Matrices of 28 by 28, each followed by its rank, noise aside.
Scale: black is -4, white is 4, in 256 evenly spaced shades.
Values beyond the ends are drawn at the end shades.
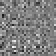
four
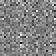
four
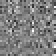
four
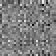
four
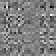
three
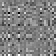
two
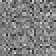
five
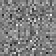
six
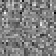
four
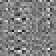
two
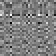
two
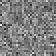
six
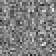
six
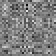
three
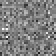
six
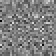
four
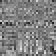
four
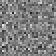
five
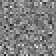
six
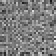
six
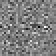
six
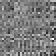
three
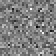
six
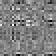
two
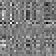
two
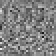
six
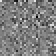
five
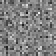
six
